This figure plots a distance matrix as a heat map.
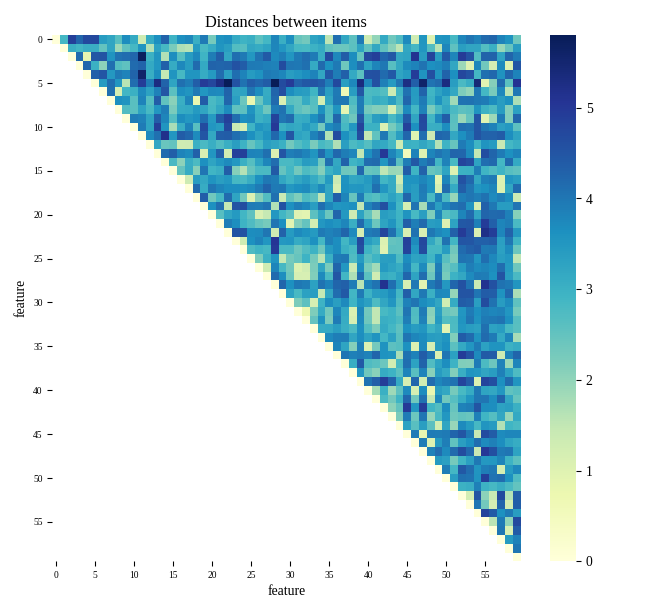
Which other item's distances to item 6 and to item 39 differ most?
37
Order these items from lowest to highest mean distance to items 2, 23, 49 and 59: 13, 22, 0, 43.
43, 0, 22, 13
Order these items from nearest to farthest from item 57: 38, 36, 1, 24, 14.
36, 1, 14, 24, 38
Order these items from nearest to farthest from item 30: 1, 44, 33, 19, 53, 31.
33, 31, 44, 1, 19, 53
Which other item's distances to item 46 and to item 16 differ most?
11
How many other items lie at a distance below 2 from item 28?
7
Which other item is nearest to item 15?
51
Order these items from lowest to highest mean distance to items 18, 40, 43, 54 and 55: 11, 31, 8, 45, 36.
8, 31, 11, 45, 36
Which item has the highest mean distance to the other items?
5
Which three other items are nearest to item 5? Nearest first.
55, 9, 56
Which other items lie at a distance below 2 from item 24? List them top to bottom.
10, 15, 23, 42
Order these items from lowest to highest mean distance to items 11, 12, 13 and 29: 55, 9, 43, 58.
43, 58, 9, 55
